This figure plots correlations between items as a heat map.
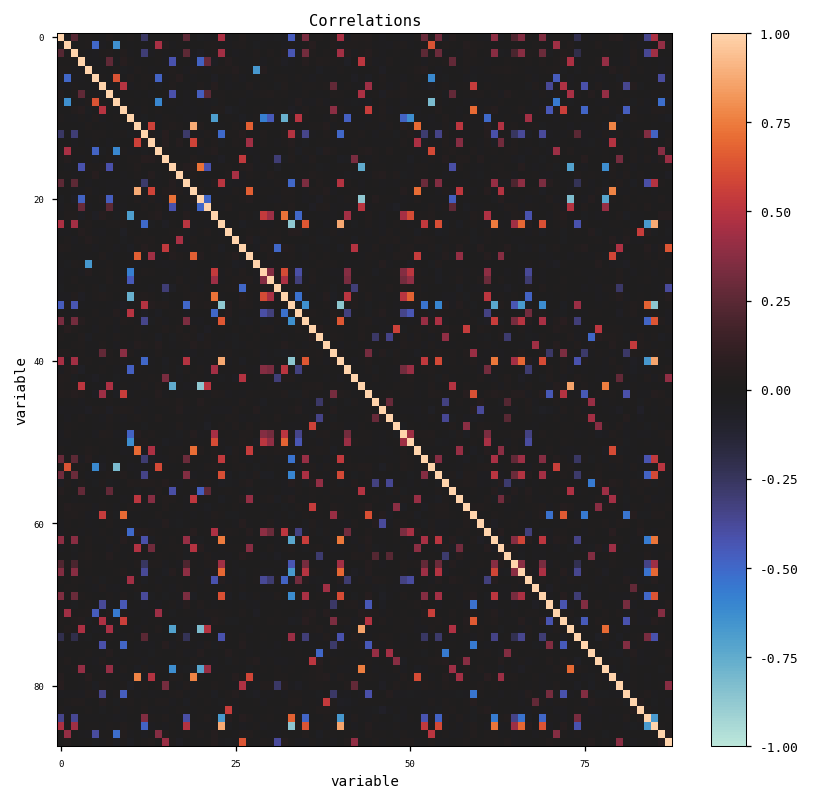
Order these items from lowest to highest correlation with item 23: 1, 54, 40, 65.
1, 65, 54, 40
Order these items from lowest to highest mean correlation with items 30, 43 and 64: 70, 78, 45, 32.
70, 45, 32, 78
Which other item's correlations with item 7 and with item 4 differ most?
28
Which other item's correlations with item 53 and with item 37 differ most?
8
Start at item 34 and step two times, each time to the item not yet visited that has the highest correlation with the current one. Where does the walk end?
67
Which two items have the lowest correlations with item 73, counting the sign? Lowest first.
20, 16
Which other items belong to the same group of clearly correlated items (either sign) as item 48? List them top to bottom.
36, 58, 77
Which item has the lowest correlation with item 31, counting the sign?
26
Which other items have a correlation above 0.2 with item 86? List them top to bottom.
1, 14, 53, 71
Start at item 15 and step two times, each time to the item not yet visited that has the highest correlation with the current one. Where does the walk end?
87
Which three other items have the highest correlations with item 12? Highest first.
33, 84, 74
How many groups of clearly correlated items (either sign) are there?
14
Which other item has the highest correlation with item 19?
11
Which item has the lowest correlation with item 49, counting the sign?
10
